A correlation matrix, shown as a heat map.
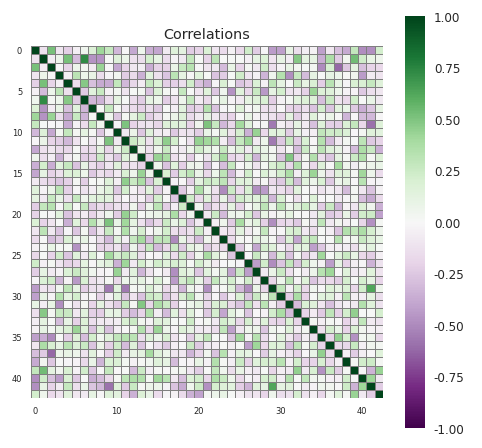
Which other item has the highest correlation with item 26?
11
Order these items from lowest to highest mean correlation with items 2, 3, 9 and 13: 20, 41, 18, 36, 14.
41, 14, 36, 20, 18
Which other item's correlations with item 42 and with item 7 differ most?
39
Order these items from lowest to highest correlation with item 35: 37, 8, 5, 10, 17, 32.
32, 17, 8, 5, 10, 37
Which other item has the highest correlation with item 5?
34
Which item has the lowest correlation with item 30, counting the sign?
0
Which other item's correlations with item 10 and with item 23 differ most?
13
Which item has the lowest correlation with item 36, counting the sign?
26
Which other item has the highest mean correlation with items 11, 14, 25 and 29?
35
